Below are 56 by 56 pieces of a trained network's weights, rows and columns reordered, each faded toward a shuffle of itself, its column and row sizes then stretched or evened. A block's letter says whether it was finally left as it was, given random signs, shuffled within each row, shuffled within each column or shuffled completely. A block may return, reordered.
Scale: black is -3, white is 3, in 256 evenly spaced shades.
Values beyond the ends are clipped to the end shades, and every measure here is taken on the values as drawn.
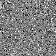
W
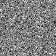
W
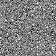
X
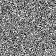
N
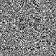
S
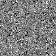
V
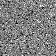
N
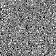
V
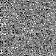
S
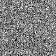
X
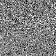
V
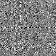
V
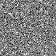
X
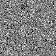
X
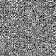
S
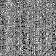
S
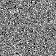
W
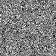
W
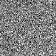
V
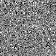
V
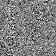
X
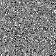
V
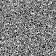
N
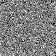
N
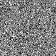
W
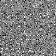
V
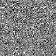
S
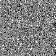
X
